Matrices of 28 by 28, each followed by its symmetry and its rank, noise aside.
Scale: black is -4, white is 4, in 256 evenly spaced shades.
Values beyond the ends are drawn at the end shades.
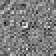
symmetric, rank six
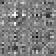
symmetric, rank four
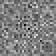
symmetric, rank six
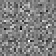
no symmetry, rank eight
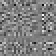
no symmetry, rank four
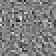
antisymmetric, rank six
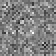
symmetric, rank eight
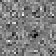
symmetric, rank six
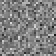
no symmetry, rank six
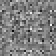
antisymmetric, rank six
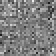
no symmetry, rank eight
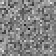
symmetric, rank eight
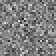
no symmetry, rank eight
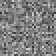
antisymmetric, rank six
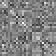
symmetric, rank four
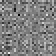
no symmetry, rank six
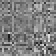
no symmetry, rank four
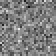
no symmetry, rank eight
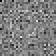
symmetric, rank six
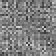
antisymmetric, rank four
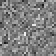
symmetric, rank eight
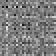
no symmetry, rank four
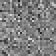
antisymmetric, rank eight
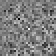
symmetric, rank six
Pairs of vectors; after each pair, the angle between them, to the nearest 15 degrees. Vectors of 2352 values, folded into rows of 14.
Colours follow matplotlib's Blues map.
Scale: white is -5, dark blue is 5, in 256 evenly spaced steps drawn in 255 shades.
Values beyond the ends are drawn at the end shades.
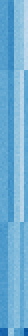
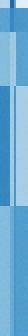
90 degrees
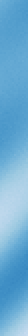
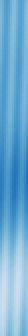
120 degrees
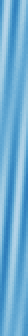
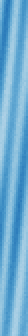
135 degrees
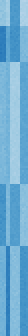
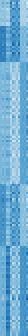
30 degrees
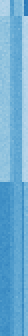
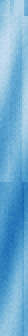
60 degrees
